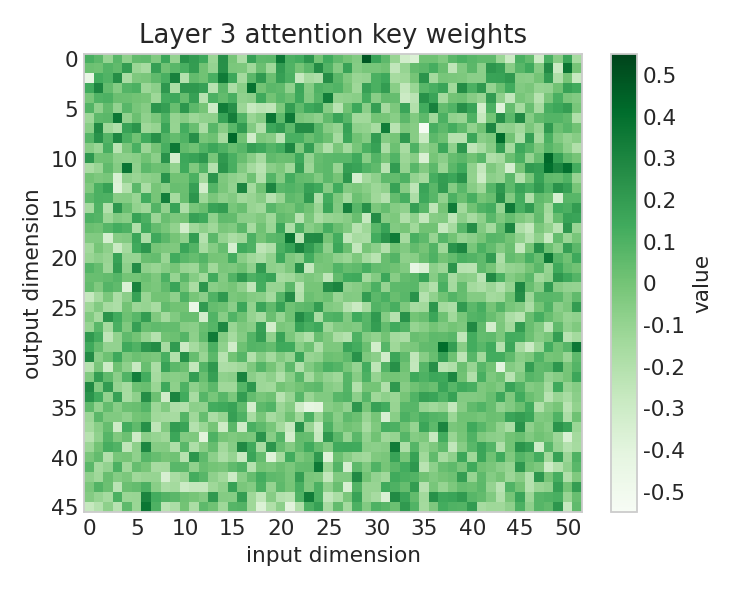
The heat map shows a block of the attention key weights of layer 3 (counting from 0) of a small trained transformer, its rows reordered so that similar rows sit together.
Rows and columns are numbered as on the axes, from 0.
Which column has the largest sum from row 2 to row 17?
8
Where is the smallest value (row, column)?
7, 35
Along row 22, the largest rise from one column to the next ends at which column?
42
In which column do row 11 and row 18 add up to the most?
32
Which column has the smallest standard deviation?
26
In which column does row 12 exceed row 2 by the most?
0
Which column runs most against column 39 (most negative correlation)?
3
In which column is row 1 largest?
50
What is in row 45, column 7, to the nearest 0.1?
0.1
